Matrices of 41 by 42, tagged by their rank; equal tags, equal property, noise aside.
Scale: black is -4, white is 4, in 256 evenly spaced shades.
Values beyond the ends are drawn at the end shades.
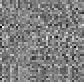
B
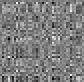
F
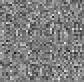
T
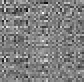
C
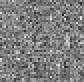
T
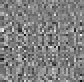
C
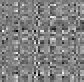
F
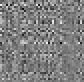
C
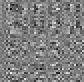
C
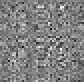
B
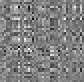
F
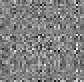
C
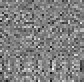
B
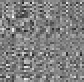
C
